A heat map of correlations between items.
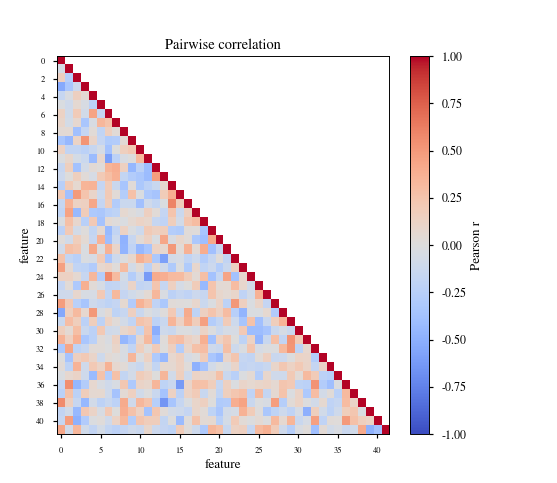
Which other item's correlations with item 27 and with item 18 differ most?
22
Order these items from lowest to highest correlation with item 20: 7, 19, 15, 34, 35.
7, 34, 15, 35, 19
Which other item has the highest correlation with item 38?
0
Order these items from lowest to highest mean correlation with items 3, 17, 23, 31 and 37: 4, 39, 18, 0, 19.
4, 19, 0, 18, 39
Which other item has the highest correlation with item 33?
9
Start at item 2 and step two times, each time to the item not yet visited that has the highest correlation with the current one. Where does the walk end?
14
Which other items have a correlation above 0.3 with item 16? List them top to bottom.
1, 4, 14, 21, 28, 29
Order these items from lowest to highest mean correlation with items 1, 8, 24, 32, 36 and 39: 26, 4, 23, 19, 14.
26, 19, 14, 4, 23
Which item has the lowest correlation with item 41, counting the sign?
39
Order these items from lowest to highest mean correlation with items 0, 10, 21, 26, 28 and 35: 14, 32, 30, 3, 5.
3, 30, 14, 5, 32
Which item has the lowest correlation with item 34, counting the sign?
17
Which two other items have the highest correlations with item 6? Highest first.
24, 4
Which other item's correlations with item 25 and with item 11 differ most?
31
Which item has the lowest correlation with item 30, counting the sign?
12
